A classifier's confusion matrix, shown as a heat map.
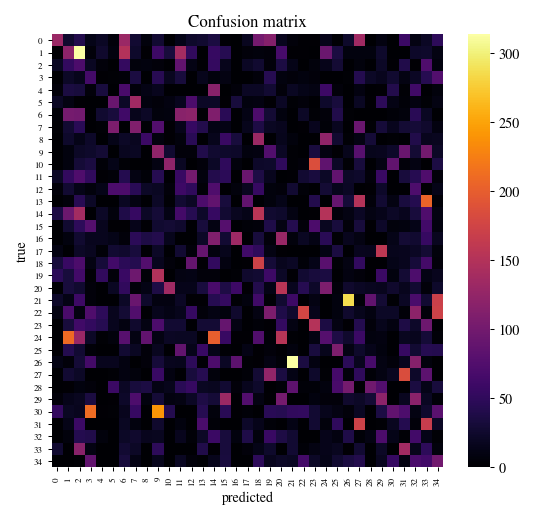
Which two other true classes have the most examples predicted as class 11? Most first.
1, 6
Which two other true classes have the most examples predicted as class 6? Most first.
1, 0
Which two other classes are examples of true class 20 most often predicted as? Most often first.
10, 24
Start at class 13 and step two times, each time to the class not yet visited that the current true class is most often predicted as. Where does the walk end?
31
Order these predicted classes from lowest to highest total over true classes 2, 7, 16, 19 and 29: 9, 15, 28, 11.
28, 11, 15, 9
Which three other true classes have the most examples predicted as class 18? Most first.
14, 8, 0
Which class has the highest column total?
2
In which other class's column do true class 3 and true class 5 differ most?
7
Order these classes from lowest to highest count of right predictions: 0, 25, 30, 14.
14, 30, 25, 0
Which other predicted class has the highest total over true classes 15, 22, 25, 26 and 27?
21
